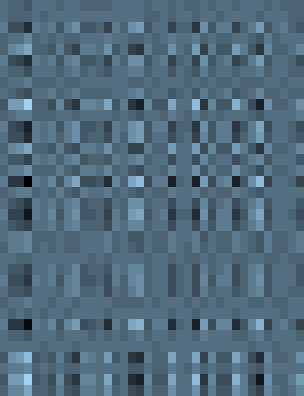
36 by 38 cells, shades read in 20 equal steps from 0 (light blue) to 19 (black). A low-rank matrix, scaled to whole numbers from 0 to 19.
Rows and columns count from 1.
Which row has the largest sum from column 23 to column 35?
20
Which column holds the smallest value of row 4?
4
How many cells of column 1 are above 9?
13
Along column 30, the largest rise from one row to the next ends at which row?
17
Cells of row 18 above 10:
3
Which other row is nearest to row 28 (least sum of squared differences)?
8
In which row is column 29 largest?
35
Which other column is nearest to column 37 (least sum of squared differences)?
23
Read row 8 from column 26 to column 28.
10 9 10
